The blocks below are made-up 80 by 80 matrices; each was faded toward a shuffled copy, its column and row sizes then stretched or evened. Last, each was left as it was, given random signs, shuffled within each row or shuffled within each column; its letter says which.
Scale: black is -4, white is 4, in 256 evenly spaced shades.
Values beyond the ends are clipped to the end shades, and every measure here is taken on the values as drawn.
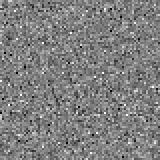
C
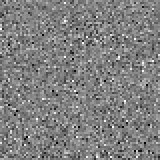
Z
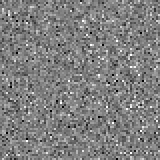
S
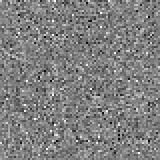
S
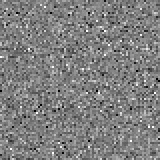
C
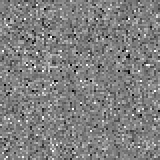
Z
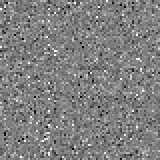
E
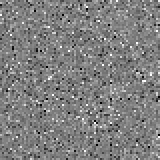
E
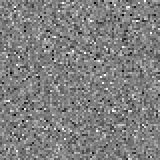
C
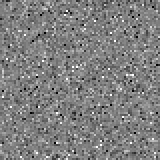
C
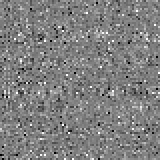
S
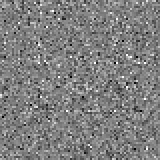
Z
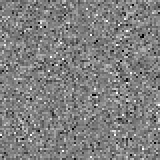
E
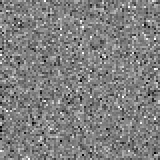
E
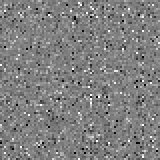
Z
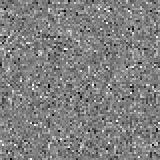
Z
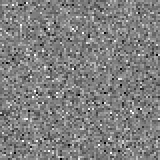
C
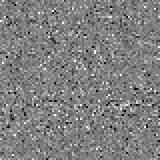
C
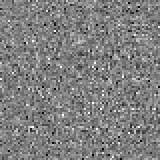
S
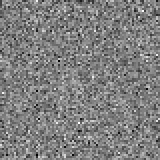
S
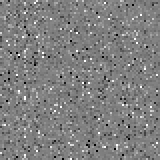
E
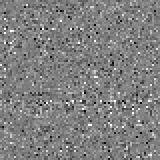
Z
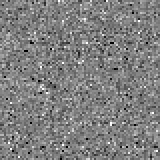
C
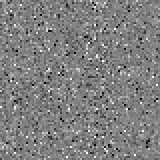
E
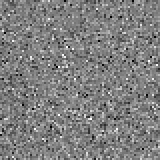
C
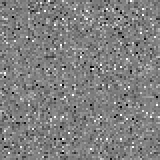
Z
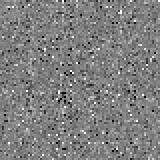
Z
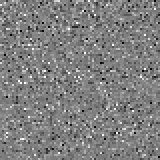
C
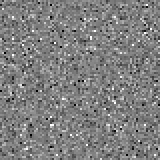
S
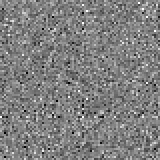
S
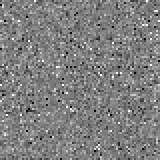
Z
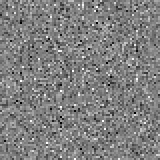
E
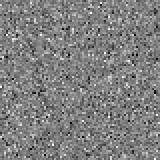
Z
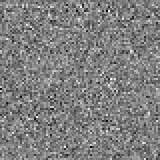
S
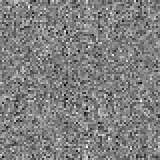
S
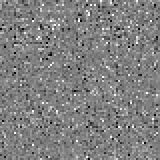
Z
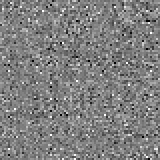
S
